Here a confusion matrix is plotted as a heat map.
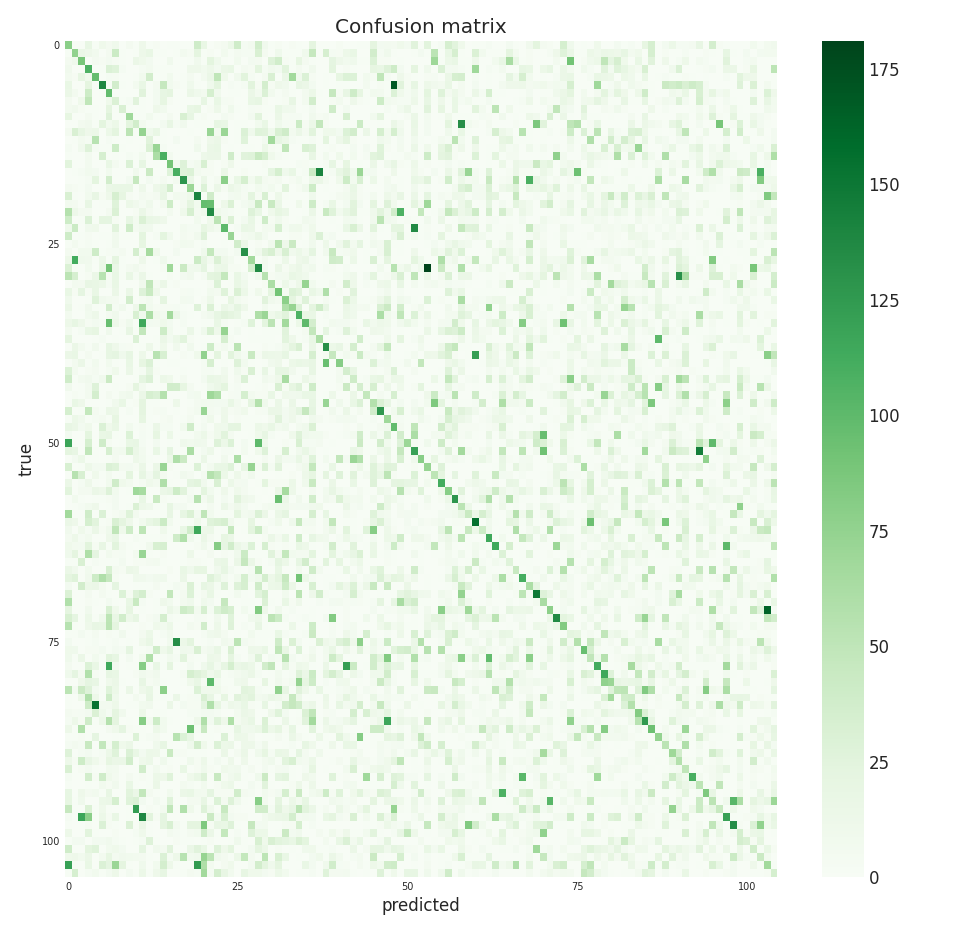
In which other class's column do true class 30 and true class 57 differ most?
31
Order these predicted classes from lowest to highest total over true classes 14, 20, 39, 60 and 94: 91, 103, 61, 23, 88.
61, 23, 91, 103, 88
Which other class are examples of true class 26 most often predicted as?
12
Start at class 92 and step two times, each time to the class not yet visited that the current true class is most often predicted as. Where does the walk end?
34
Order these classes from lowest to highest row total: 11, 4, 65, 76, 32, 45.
65, 32, 4, 76, 45, 11
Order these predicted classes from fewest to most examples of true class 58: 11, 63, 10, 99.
63, 11, 10, 99
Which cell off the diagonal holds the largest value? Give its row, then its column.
28, 53
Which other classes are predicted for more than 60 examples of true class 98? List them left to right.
20, 59, 102
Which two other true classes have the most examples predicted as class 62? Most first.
77, 33
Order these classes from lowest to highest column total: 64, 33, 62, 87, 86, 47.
87, 33, 86, 64, 62, 47
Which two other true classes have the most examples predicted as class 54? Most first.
45, 2
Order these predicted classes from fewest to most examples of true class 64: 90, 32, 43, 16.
16, 90, 43, 32
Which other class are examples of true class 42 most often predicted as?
74
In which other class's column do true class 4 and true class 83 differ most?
96
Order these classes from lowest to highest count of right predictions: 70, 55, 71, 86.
70, 71, 86, 55
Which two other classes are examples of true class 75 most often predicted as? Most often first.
16, 43
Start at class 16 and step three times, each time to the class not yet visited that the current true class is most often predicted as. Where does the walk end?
43
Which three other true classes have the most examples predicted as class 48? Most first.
5, 96, 28
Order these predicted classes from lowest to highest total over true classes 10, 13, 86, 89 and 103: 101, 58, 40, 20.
40, 101, 20, 58
